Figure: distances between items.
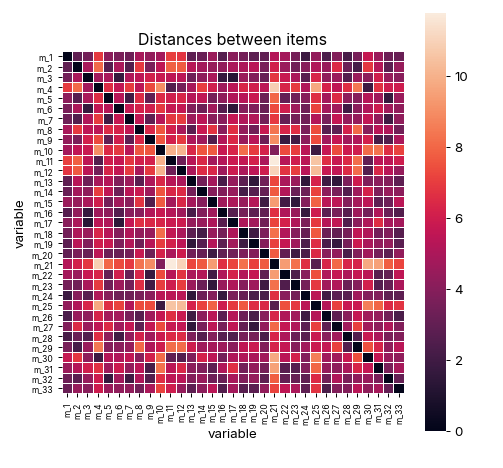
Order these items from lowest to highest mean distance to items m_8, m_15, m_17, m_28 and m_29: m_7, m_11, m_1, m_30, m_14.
m_1, m_14, m_7, m_30, m_11
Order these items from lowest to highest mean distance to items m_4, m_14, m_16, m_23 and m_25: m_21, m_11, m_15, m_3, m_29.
m_3, m_15, m_29, m_11, m_21
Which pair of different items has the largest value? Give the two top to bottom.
m_11, m_21
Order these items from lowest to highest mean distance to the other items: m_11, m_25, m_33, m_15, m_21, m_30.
m_33, m_15, m_30, m_11, m_25, m_21
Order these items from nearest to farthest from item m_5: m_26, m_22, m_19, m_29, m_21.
m_22, m_29, m_26, m_19, m_21
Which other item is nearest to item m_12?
m_30
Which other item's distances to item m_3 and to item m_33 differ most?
m_17
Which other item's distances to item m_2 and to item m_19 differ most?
m_27
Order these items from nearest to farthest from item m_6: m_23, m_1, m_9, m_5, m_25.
m_1, m_23, m_5, m_9, m_25
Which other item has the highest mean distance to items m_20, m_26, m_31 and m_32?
m_21
